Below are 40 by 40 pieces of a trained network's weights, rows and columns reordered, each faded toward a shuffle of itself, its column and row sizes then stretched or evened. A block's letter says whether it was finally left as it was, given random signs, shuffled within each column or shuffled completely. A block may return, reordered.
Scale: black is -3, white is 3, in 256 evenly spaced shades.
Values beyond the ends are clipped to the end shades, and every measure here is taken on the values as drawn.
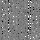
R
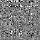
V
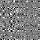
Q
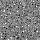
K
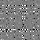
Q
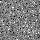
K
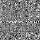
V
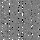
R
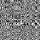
Q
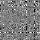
V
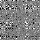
V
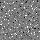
K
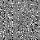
R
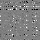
Q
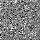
R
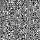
R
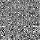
V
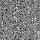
R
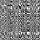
Q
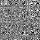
V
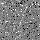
K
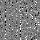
R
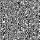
R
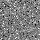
K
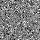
K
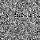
V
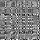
Q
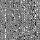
R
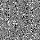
R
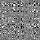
V
